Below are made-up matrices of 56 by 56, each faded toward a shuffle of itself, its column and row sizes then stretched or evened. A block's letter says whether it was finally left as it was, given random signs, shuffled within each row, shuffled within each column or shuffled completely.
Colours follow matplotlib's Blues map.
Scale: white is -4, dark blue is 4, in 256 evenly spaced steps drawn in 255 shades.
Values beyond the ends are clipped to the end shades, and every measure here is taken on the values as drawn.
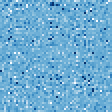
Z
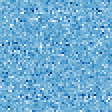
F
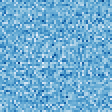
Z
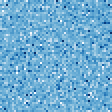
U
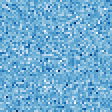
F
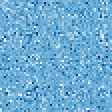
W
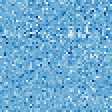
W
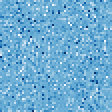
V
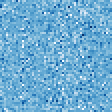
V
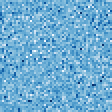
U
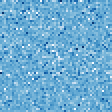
F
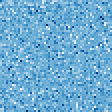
U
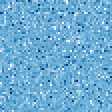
F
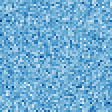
F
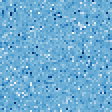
U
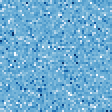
U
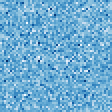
F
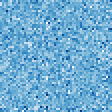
W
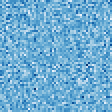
Z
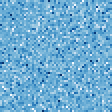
U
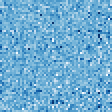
W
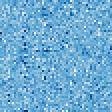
V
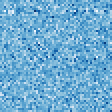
W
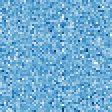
V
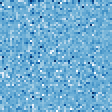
W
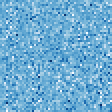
V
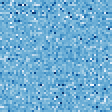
F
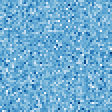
U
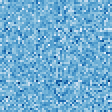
W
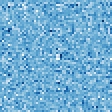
W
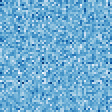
Z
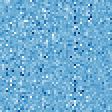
V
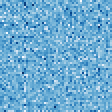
W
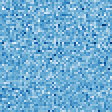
F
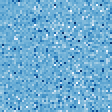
V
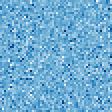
V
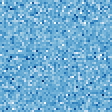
F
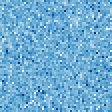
U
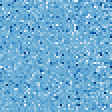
W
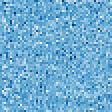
V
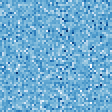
V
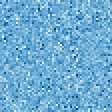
V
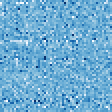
Z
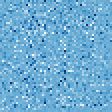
Z
